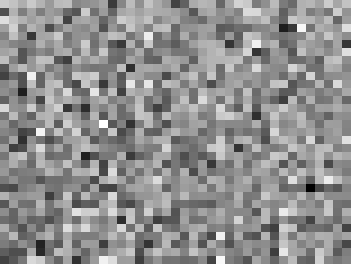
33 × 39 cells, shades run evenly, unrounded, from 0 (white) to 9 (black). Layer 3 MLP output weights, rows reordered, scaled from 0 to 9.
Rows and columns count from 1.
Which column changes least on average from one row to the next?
16
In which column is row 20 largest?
10
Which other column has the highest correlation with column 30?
3
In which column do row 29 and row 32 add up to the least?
32
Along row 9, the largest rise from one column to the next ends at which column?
15
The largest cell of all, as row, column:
24, 35
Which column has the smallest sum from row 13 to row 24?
25
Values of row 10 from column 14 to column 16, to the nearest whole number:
6 3 3
